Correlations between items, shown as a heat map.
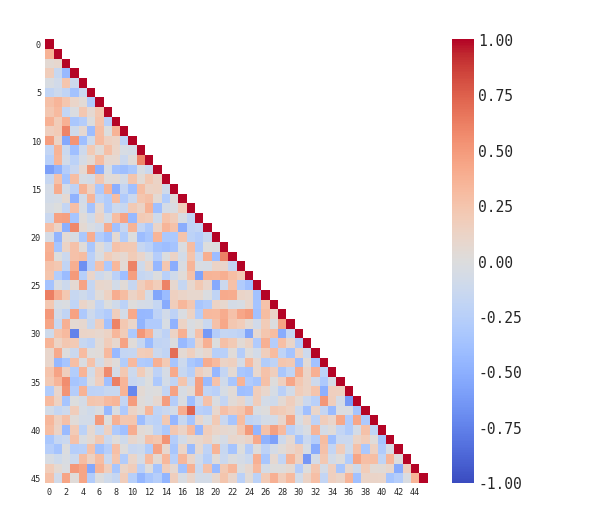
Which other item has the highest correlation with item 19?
3
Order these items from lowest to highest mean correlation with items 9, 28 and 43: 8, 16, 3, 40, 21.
40, 16, 3, 21, 8
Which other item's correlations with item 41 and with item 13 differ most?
6
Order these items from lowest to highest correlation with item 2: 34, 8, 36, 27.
27, 34, 8, 36
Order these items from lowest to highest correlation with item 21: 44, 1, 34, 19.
1, 34, 19, 44
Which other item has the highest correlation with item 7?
34
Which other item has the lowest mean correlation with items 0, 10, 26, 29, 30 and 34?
13
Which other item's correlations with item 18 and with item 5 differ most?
9
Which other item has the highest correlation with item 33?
37
